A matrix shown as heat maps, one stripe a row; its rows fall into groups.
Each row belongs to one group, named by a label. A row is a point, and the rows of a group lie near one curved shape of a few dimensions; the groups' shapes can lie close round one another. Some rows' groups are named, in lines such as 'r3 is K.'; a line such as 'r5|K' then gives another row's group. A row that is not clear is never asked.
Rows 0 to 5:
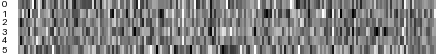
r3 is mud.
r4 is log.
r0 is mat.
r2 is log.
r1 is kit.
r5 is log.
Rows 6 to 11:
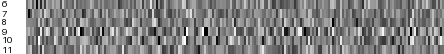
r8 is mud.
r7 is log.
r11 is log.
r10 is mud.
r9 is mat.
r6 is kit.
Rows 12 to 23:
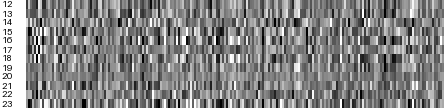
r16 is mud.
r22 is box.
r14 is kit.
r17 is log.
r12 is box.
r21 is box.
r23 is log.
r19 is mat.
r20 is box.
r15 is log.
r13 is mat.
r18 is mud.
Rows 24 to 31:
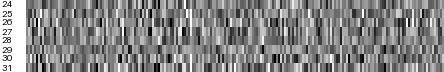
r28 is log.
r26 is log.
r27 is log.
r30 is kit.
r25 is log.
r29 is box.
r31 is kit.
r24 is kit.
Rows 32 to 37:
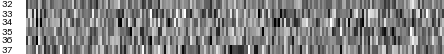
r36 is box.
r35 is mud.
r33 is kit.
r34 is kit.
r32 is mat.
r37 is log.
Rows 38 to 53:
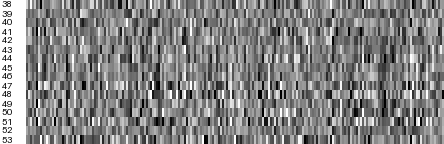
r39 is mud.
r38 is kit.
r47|log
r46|kit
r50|mud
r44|mat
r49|mud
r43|mud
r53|mat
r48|kit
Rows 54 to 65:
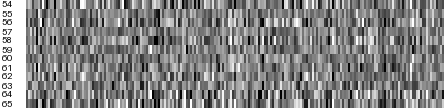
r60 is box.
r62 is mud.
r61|mud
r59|kit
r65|kit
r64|kit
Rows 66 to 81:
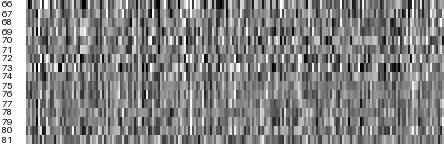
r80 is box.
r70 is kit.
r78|log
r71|mud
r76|mat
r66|log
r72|mat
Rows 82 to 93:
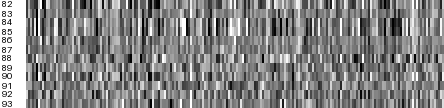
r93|log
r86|mat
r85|mud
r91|log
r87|mat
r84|mud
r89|box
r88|mud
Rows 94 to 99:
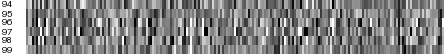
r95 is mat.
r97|mat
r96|box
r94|mud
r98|log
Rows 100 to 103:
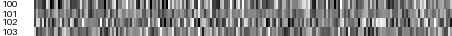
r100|kit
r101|mat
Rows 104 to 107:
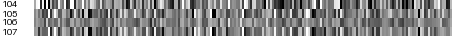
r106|box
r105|mat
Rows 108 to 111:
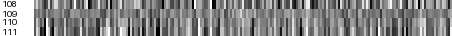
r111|box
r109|box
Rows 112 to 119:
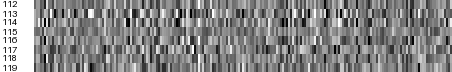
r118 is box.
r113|mud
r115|log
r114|kit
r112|box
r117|kit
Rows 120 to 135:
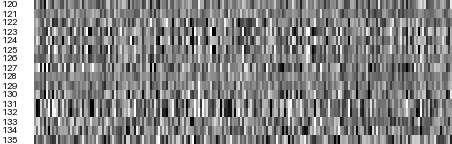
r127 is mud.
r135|kit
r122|log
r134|kit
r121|box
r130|box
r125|mat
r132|log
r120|box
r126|mat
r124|log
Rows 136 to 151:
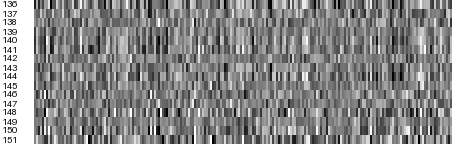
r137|box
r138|kit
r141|box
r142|log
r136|box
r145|mat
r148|log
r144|mat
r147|kit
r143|box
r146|log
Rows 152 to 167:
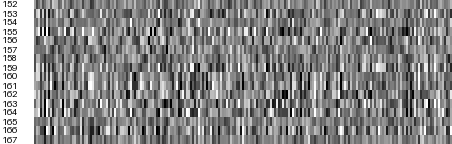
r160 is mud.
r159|kit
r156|mud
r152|log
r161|mud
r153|kit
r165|box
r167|mat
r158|mat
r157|kit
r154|log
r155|mud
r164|log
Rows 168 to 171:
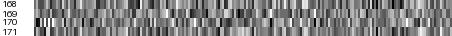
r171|box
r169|log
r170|log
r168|mat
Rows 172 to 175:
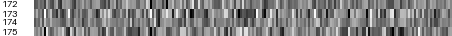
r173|log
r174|log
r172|kit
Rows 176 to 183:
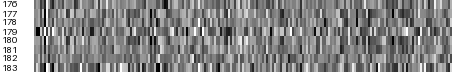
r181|box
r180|mud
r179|log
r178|box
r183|box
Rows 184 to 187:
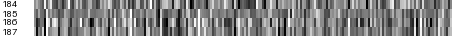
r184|log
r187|log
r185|log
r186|log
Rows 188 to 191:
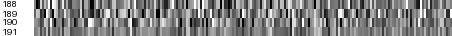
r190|mud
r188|log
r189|box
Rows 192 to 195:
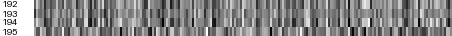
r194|mat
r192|mat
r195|box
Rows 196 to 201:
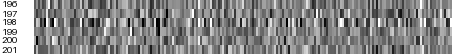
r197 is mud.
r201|mat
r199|log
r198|box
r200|log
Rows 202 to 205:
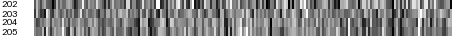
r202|kit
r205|mud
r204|mud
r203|box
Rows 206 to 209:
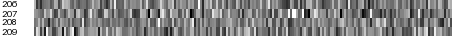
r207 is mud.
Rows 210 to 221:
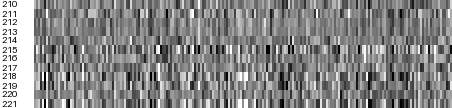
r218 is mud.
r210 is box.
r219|box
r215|kit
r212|box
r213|box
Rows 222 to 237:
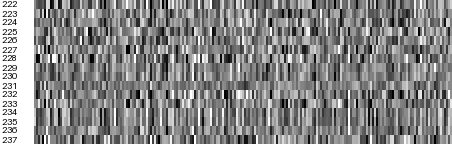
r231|log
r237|log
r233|kit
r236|mud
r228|log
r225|mat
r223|mud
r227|kit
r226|box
